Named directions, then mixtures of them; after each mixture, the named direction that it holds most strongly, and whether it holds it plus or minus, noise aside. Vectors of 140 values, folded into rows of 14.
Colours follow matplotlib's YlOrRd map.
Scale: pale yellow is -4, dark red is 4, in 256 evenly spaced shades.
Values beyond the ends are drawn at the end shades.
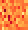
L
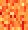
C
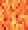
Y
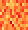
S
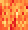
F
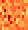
L, plus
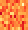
C, plus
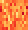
F, plus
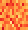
S, minus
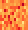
L, plus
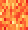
Y, plus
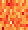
S, minus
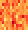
Y, minus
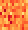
L, plus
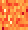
L, minus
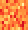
C, plus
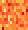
L, minus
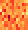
L, plus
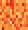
S, minus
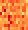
L, plus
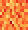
S, plus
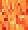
Y, plus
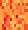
Y, plus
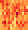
F, minus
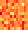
C, plus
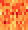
F, minus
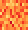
S, plus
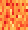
S, minus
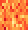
Y, plus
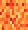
S, minus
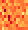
L, plus
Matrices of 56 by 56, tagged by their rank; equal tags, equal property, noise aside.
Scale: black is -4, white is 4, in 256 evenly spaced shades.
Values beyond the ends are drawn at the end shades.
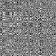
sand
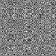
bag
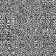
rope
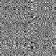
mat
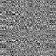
bag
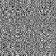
sand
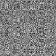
rope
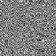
sand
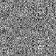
rope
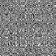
rope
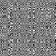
bag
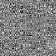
mat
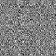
sand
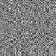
bag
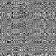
bag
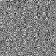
mat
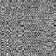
mat
